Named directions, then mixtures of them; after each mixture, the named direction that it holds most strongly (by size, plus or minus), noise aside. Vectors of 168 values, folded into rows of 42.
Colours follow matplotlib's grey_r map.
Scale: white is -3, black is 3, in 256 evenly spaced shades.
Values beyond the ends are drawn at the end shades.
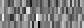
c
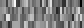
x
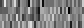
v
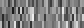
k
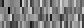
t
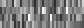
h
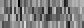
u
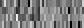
v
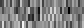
v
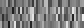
k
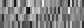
v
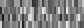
h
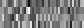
c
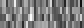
x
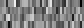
x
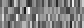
c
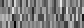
k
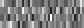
t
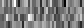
x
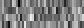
u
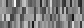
x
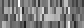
u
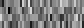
t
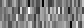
v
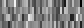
x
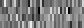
v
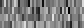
v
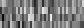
h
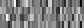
x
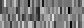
v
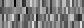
c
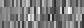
v
